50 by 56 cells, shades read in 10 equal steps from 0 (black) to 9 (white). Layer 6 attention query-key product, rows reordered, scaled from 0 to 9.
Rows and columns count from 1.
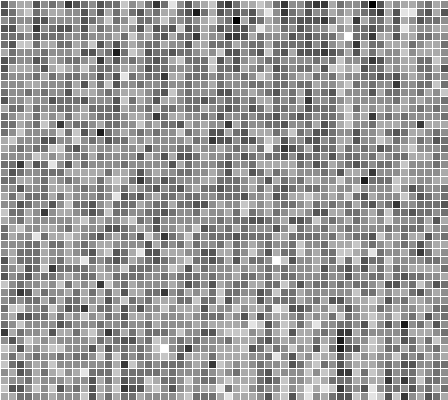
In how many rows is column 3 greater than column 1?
21
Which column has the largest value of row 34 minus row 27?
6
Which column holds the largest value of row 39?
35
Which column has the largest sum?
7
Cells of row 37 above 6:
3
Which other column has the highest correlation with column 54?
25
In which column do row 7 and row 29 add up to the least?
15
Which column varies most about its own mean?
47
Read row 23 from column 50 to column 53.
7 6 6 5
